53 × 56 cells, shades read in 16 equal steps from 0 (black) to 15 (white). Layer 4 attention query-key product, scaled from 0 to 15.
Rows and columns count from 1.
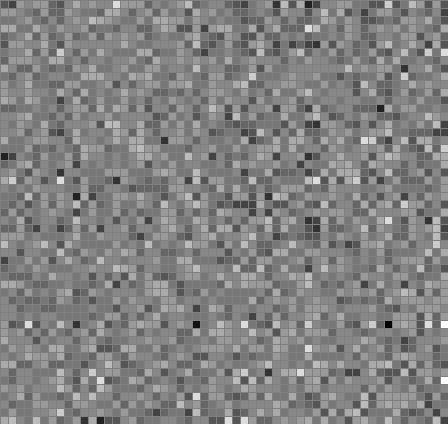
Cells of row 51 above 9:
6
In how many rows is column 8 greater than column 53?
25
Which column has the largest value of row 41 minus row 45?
56
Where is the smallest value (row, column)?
41, 49
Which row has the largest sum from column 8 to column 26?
3
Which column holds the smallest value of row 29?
40
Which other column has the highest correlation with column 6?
15
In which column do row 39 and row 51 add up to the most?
23
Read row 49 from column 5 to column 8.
8 8 8 11
